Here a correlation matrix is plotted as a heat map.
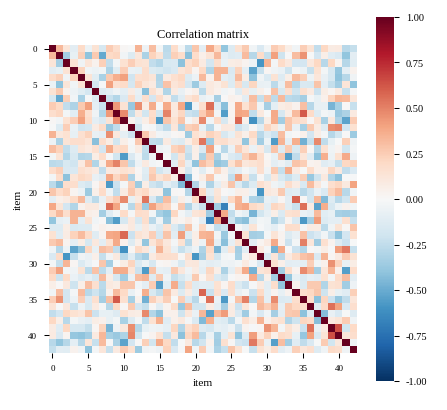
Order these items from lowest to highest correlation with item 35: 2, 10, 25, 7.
7, 2, 25, 10
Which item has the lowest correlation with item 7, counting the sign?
1
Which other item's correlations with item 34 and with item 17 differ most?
21
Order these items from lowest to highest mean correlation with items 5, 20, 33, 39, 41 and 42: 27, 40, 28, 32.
27, 32, 28, 40
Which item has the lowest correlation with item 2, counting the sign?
29
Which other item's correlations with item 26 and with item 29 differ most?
10
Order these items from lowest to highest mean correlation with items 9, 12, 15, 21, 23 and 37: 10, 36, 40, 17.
40, 36, 17, 10
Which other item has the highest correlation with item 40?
39
